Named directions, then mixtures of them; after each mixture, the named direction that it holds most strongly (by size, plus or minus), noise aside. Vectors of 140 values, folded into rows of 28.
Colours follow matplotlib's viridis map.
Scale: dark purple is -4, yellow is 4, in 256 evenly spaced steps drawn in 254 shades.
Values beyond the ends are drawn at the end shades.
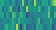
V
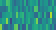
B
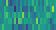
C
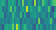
V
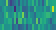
C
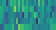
C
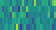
V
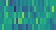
C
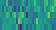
C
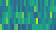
B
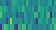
B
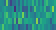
C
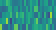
B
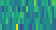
V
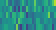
V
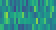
C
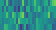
V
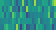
V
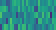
B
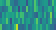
B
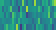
V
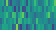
C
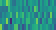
B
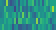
C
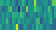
V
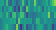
V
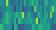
C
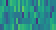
C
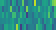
V
